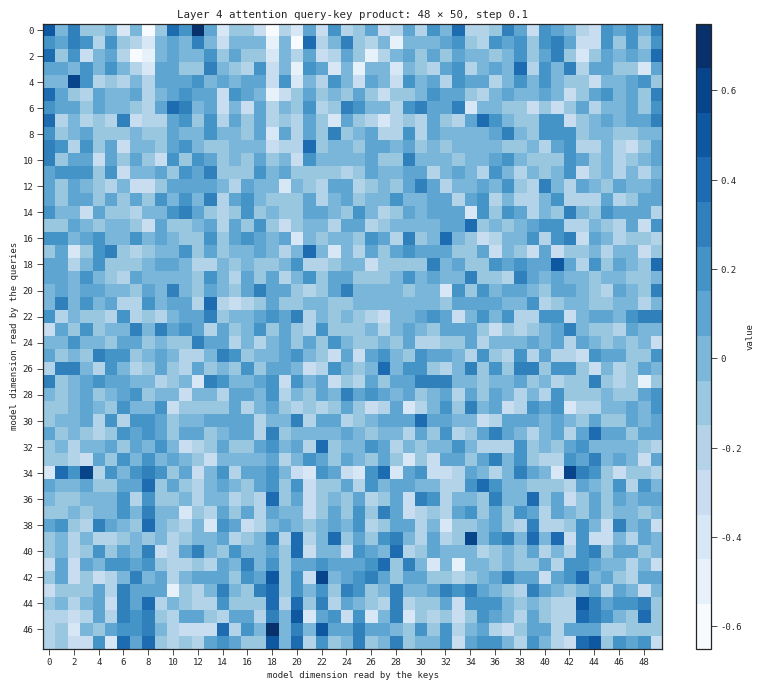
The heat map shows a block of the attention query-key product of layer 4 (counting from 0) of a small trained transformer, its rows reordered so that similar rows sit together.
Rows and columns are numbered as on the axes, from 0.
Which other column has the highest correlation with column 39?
34
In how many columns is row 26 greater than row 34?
24
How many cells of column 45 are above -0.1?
28
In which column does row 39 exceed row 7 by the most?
23
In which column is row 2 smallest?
7
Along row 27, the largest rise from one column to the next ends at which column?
13
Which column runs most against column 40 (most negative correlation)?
8
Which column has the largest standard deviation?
18
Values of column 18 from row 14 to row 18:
0 -0.1 0 0 -0.1
